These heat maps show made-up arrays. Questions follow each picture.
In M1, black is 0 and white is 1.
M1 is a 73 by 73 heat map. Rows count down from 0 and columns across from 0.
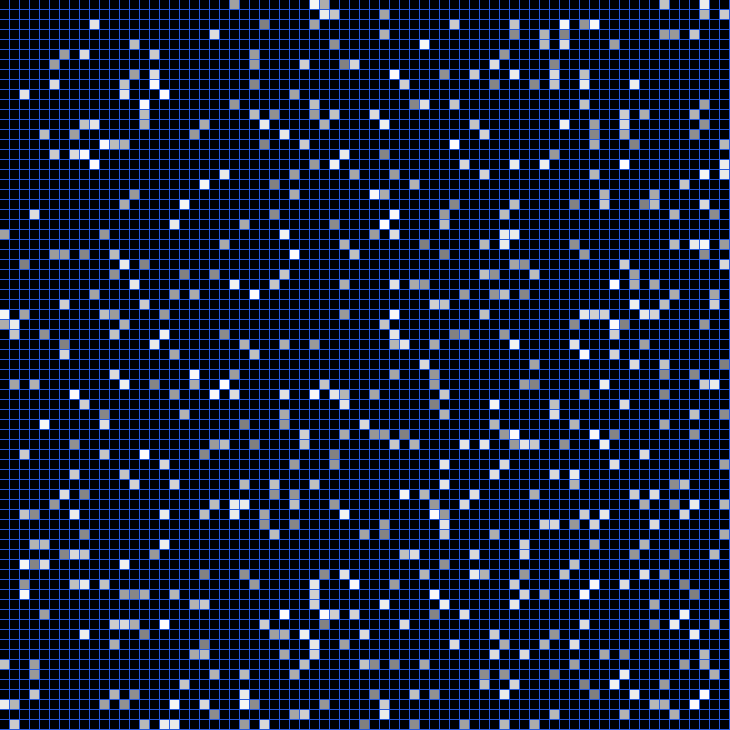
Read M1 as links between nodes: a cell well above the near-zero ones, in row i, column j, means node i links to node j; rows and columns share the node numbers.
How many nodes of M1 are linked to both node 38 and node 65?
4
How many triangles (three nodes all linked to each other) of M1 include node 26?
4
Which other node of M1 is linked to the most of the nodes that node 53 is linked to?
node 63
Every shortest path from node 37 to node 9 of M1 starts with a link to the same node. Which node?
node 19
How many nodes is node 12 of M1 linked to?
12
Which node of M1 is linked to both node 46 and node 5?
node 50
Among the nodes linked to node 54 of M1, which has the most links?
node 59
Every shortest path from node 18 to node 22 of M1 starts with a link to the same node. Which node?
node 41
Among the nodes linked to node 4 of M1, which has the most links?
node 33
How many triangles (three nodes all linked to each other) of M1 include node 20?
6
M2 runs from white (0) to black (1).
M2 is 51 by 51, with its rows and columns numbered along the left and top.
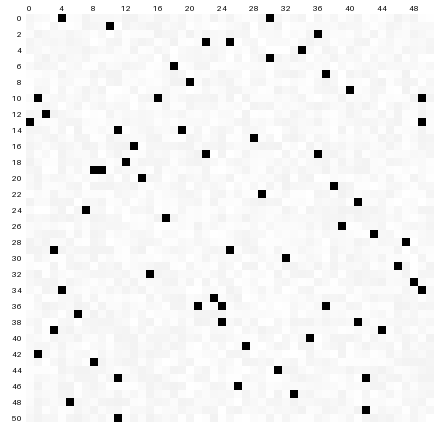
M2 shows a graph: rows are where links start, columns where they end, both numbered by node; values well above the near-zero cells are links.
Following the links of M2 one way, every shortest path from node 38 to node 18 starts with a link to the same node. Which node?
node 24
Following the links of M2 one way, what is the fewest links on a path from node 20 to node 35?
5
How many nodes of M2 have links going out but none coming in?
2
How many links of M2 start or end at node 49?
4
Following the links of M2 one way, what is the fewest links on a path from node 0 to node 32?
2
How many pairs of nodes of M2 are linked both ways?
2
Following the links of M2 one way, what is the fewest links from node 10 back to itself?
2
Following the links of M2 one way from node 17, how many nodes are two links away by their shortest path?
4
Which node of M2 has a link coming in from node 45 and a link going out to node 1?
node 42
